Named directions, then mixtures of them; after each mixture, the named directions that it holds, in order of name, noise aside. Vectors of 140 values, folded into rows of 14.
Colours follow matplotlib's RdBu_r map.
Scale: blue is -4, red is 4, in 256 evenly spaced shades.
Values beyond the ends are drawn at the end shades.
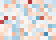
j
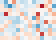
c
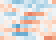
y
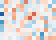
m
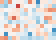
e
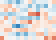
j, y.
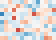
e, m, y.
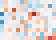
m, y.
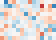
c, e, j.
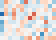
m.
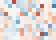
c, j.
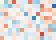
c, e, j.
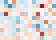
c.
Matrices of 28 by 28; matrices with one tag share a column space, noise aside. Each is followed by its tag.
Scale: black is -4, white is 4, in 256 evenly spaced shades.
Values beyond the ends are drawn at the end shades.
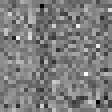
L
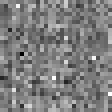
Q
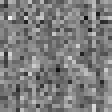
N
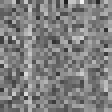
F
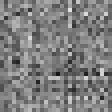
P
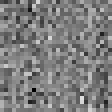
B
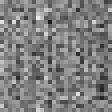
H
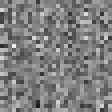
L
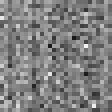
L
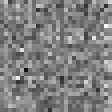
Q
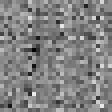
L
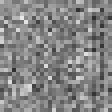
H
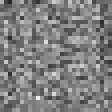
F
